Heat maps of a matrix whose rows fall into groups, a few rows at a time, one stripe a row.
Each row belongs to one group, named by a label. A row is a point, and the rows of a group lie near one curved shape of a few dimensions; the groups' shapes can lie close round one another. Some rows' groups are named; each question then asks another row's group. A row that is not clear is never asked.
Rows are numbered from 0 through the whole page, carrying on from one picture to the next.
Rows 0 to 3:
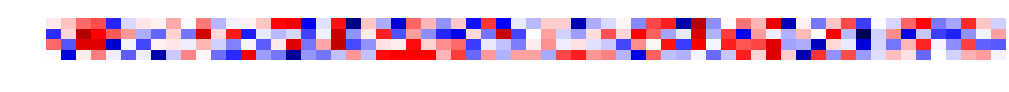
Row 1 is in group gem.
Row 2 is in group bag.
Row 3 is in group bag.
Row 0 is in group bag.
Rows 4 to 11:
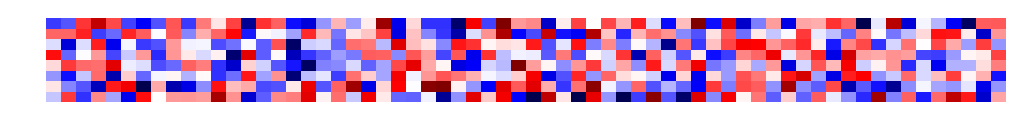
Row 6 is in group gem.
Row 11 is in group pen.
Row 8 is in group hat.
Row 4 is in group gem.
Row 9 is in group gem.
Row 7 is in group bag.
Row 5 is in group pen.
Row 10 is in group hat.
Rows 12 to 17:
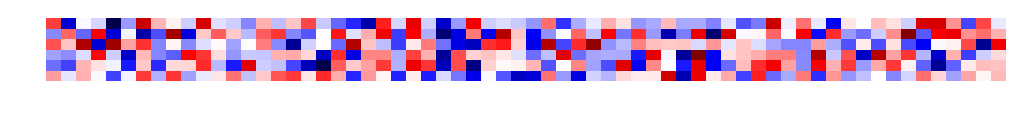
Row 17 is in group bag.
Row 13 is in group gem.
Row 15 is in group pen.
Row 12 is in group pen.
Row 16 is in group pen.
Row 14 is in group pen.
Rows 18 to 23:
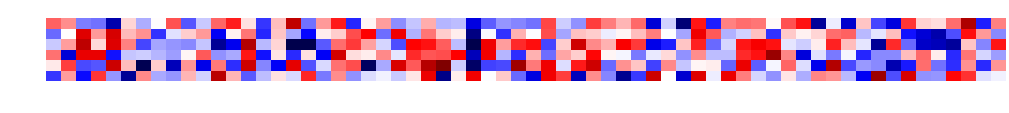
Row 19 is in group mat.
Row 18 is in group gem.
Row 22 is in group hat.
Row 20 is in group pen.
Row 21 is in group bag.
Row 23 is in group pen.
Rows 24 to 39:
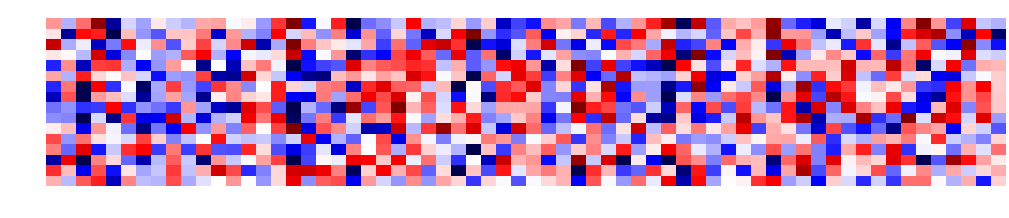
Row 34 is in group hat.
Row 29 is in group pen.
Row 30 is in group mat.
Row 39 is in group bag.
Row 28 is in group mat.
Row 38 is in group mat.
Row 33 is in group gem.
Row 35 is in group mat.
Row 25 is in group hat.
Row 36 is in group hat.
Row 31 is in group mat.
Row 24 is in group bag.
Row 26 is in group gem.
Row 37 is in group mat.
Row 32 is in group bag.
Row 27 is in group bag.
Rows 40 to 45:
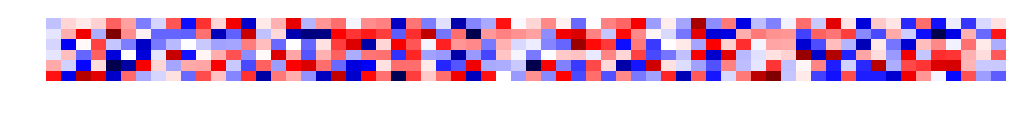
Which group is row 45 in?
bag
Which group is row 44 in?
pen
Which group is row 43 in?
gem
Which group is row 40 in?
gem
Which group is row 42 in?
bag
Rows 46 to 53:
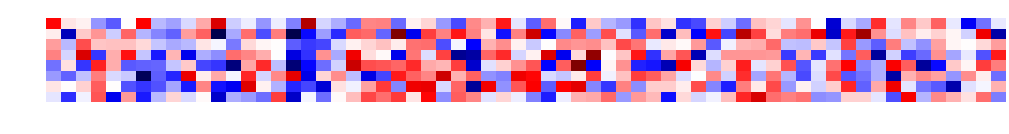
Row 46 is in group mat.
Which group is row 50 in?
mat
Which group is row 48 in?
pen
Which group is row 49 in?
pen
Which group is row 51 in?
hat
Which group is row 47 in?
gem
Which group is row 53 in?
gem
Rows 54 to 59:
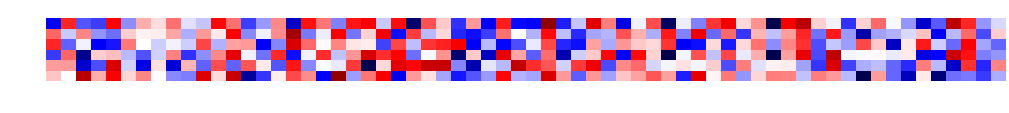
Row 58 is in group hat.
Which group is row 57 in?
mat
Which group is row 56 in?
gem
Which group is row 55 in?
gem
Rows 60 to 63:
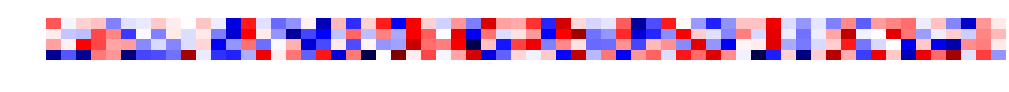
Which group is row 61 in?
mat
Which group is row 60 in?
mat
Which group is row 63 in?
bag
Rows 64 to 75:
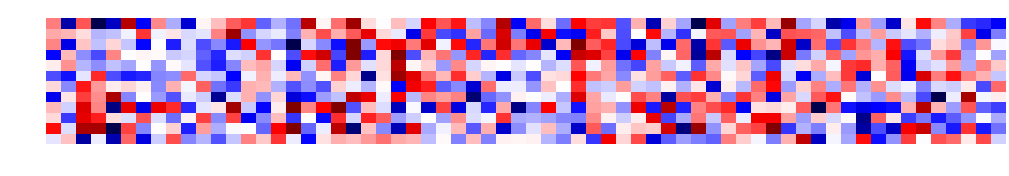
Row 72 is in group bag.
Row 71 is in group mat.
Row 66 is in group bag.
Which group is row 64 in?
hat
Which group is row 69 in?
bag
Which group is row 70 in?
pen
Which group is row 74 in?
bag
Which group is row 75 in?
gem
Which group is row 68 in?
bag
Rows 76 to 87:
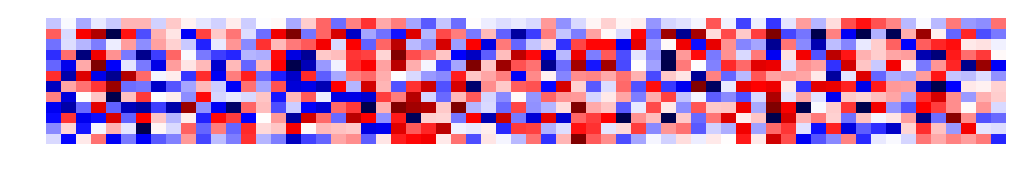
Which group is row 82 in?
pen
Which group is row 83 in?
pen
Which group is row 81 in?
hat
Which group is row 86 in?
hat
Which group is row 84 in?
bag
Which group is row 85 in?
mat
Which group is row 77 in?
bag
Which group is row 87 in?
bag
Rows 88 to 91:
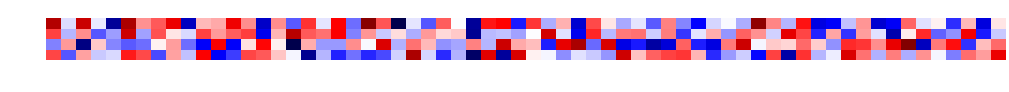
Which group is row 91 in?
hat
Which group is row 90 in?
mat
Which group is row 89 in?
gem
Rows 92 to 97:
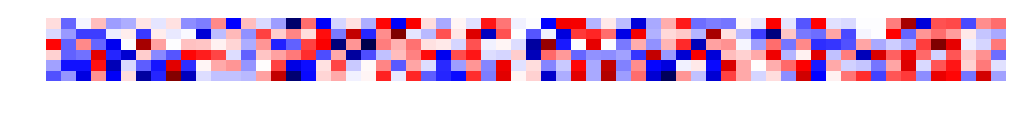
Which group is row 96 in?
gem
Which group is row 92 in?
mat
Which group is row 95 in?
pen
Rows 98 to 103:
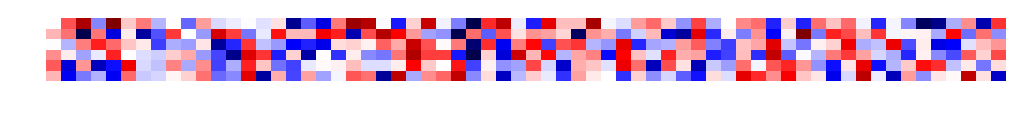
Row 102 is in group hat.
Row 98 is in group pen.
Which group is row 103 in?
gem
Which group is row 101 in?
hat
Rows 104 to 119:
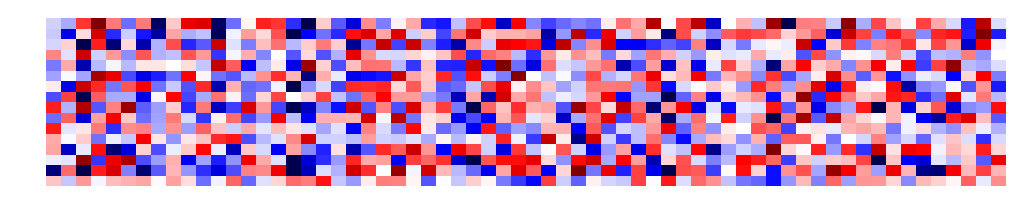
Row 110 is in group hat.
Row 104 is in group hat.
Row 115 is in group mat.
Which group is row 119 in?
bag
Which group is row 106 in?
mat
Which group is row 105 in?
gem
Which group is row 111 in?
mat
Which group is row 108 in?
mat
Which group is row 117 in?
pen
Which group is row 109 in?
hat
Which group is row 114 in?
bag
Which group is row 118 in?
mat
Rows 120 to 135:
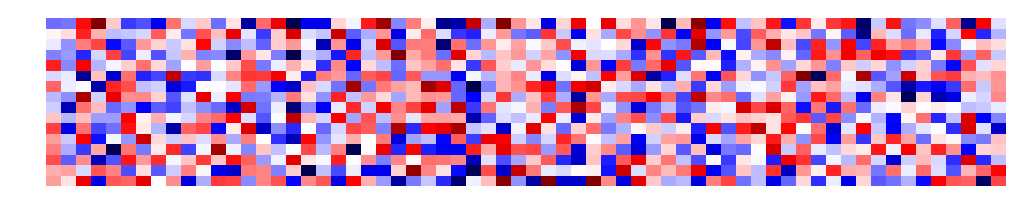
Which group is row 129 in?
gem
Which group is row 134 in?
hat
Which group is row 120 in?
gem
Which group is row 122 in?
pen
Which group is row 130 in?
gem
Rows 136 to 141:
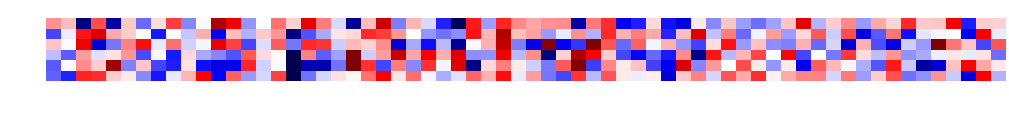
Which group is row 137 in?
gem
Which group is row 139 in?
bag
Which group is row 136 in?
mat
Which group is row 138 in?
pen
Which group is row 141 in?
gem
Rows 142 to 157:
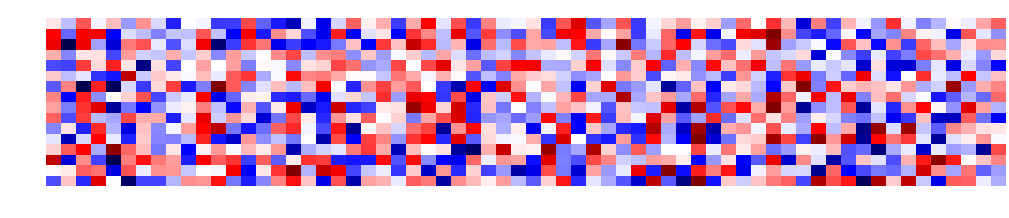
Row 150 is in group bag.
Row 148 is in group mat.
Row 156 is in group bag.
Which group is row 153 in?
pen
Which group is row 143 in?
bag
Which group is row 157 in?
pen
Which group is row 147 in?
gem
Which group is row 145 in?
bag
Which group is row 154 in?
pen
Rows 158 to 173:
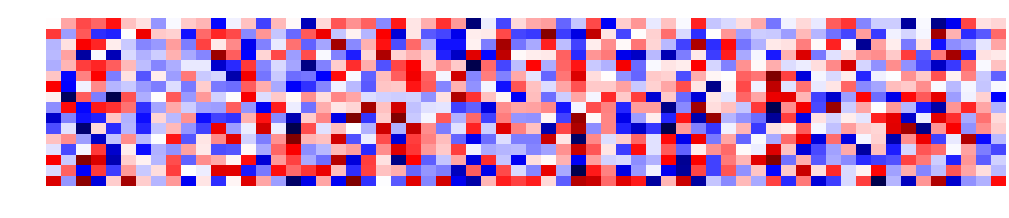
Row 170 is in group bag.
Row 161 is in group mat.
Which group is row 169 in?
gem
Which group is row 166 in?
mat
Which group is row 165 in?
hat
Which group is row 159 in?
pen
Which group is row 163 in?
bag
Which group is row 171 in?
bag
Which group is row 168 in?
mat
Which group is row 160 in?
gem
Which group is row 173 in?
pen
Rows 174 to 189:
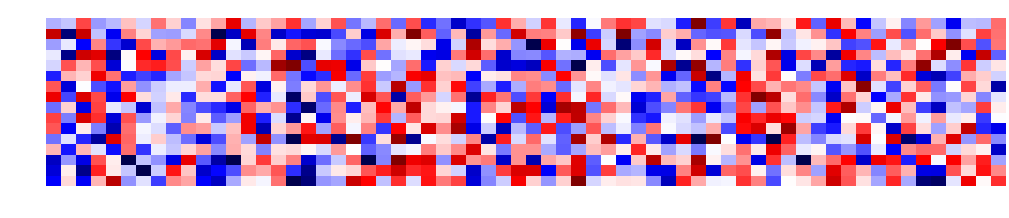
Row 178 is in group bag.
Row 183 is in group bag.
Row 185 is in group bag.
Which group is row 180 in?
gem
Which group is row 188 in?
mat
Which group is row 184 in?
gem
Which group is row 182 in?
mat
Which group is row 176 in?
pen
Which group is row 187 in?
bag
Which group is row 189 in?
mat
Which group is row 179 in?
pen
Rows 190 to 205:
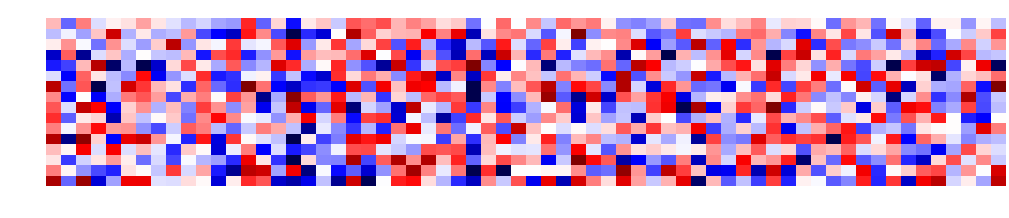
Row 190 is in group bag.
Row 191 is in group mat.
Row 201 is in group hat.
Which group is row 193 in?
mat
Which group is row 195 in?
pen
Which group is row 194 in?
hat
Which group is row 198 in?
bag
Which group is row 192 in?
gem
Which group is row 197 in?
gem
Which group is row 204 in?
hat
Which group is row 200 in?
hat
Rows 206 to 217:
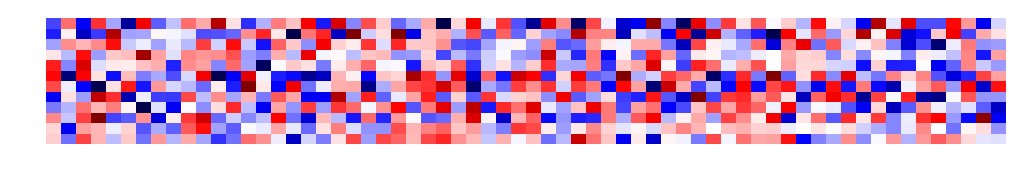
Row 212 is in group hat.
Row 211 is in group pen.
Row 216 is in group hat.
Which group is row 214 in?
hat
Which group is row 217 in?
bag
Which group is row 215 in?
hat
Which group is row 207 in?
bag
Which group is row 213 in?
pen
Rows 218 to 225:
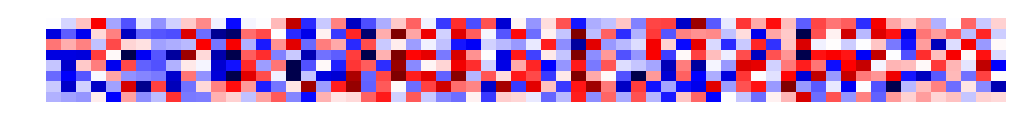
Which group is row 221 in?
bag
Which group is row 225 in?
gem
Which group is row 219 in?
bag
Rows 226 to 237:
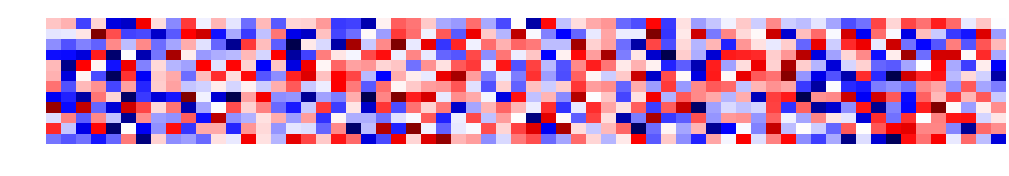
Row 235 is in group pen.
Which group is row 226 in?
pen
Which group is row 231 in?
hat
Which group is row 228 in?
bag
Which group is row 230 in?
hat
